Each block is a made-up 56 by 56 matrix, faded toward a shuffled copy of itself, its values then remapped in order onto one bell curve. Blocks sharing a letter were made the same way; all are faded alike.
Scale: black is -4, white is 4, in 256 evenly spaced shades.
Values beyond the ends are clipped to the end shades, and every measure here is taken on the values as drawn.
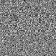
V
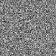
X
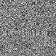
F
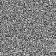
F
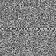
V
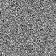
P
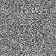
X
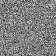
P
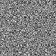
V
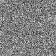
P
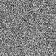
P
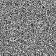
F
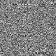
F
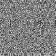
X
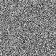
P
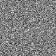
V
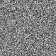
P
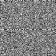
V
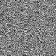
X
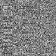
X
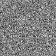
V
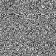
V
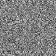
V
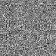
X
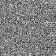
V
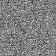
X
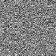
X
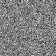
P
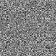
X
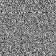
V
